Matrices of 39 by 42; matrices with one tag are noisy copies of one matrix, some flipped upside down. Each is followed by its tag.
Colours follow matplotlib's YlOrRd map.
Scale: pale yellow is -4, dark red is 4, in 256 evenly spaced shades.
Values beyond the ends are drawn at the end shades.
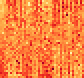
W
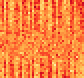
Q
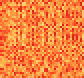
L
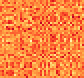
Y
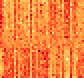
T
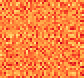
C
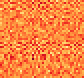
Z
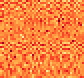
Z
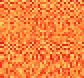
Z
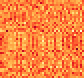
L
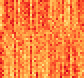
T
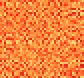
C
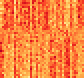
T
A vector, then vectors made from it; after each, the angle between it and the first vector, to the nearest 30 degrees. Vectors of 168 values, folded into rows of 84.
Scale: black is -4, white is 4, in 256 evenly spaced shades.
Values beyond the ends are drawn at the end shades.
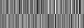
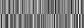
150 degrees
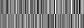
30 degrees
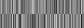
90 degrees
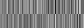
150 degrees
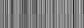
90 degrees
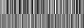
30 degrees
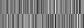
30 degrees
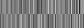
30 degrees
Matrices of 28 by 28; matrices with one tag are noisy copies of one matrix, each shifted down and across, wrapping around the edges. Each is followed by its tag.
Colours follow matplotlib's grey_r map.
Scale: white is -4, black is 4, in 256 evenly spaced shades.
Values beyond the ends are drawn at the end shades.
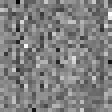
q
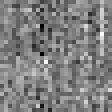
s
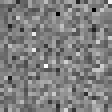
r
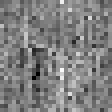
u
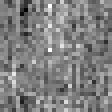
u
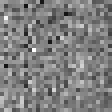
q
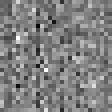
q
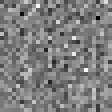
r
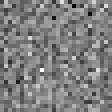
r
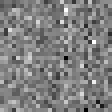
q
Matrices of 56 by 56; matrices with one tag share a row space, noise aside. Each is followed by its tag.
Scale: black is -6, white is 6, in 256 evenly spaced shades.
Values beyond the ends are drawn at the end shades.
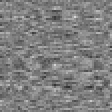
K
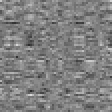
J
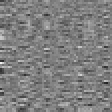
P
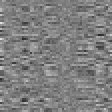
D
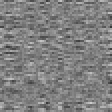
J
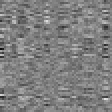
P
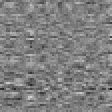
J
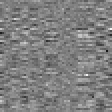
D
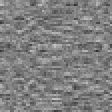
K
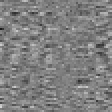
D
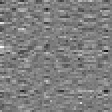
P
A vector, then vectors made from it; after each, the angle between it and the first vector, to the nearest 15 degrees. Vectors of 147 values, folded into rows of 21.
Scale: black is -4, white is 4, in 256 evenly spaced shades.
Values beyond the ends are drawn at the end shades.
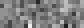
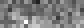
75 degrees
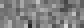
165 degrees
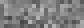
75 degrees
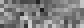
45 degrees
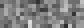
30 degrees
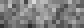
105 degrees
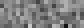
30 degrees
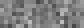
45 degrees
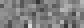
15 degrees
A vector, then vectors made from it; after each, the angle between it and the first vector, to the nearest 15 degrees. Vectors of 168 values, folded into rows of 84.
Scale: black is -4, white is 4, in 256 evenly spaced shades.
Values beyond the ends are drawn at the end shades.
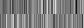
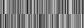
90 degrees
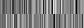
30 degrees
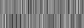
105 degrees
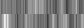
105 degrees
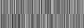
105 degrees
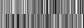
150 degrees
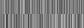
90 degrees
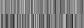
120 degrees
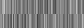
120 degrees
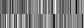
30 degrees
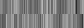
45 degrees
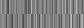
105 degrees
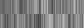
60 degrees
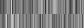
45 degrees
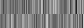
45 degrees
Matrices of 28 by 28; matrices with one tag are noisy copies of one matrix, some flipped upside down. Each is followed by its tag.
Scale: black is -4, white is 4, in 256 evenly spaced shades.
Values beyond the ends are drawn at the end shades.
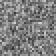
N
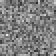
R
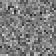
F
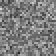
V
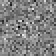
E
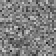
E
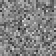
E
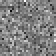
N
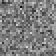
V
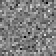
V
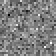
E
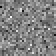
V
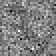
N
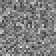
V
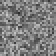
N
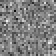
R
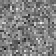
N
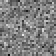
E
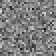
V
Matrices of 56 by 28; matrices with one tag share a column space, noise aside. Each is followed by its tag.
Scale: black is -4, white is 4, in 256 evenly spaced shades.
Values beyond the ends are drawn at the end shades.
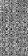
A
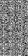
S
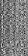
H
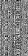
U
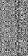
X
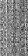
A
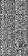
H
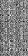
X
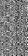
S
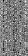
X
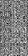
S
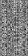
A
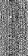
U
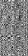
U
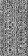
A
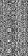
X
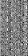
S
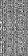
A
